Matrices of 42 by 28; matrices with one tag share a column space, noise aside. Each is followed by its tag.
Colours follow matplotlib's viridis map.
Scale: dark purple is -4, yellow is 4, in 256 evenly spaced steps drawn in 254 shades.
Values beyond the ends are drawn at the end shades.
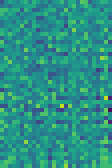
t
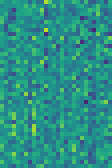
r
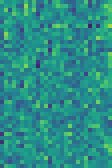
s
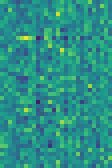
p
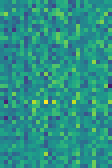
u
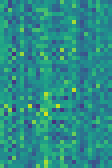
t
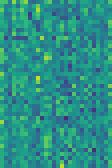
p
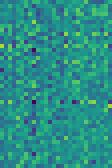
r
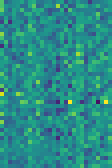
u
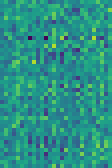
p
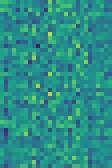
u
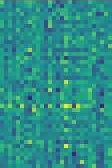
t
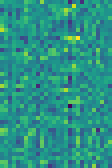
p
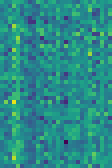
r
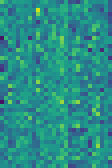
p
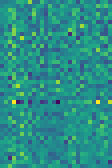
r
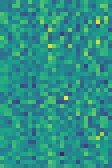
u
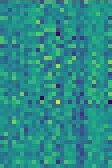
r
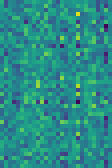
u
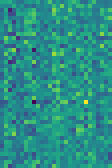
r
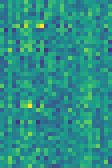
s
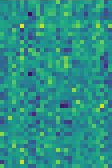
s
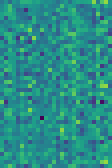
r
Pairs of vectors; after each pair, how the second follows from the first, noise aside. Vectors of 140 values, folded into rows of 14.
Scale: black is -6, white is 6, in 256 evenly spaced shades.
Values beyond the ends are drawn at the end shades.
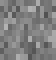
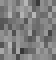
reversed, negated.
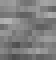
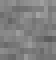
reversed, negated, shrunk.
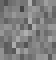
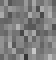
reversed, negated.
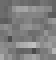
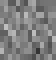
shuffled.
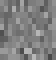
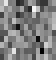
reversed, negated, scaled up.
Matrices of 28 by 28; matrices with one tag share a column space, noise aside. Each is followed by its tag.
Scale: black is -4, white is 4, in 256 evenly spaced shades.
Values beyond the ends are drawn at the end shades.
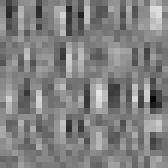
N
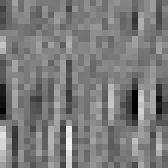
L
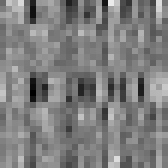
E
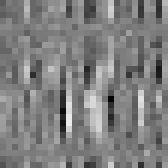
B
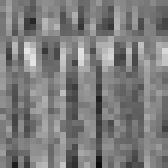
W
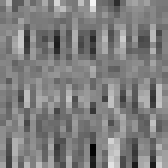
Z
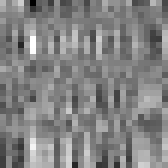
Z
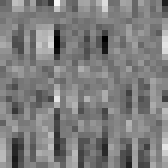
Z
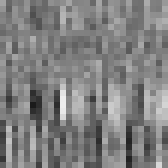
L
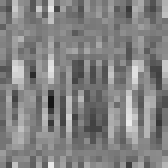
B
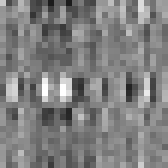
E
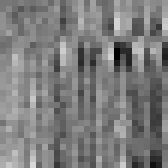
W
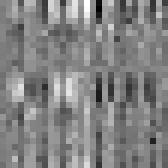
E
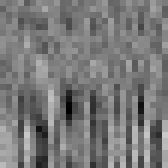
L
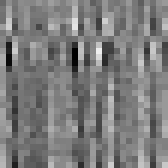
W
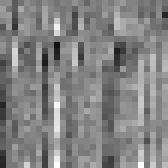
W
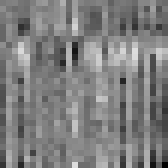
W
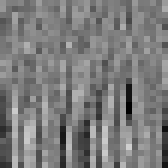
L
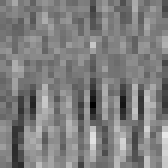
L
